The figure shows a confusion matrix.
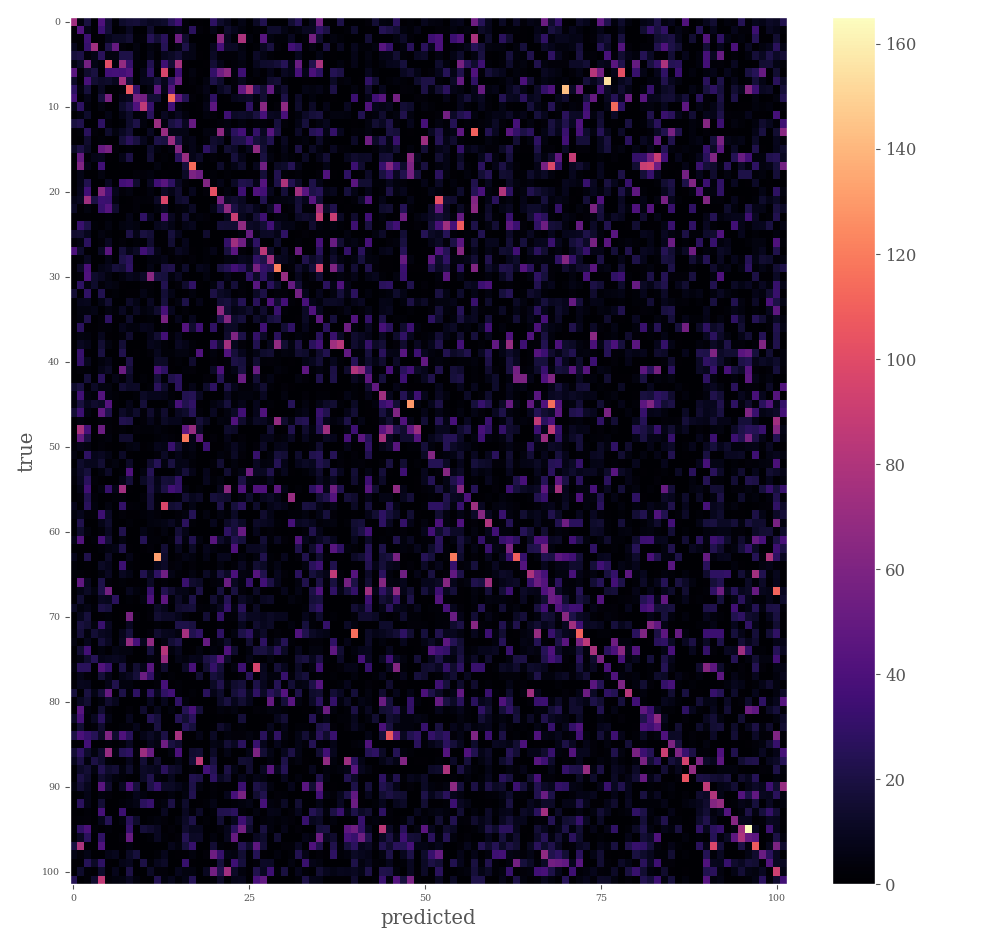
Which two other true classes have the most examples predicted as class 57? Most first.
13, 2
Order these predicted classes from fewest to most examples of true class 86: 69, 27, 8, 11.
69, 27, 8, 11
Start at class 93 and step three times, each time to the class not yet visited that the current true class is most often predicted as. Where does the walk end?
22
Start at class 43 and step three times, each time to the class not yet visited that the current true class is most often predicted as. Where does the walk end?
92
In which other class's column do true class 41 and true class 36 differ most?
40
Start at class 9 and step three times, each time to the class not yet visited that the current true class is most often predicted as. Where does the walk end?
46
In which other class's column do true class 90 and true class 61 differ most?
54
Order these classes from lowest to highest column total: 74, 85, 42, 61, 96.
61, 74, 85, 96, 42
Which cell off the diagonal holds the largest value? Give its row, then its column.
95, 96
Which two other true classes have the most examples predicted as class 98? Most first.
38, 6
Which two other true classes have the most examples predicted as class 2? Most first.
21, 5
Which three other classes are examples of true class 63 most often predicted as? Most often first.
12, 54, 99
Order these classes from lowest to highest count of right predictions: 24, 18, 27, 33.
33, 18, 24, 27
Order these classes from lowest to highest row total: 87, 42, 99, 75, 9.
42, 75, 99, 87, 9
